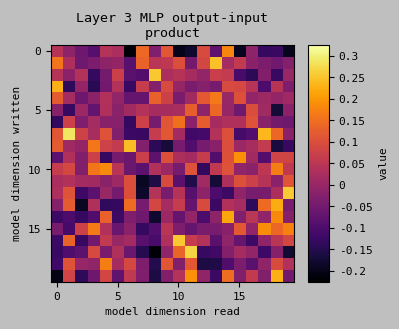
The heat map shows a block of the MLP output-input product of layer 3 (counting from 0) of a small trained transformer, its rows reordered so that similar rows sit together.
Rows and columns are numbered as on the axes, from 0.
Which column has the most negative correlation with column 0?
11
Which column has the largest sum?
14
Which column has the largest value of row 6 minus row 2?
16
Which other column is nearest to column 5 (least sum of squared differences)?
2
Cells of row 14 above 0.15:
2
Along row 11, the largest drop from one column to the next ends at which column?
7
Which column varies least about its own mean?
5
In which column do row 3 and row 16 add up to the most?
10
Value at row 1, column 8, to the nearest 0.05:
0.05
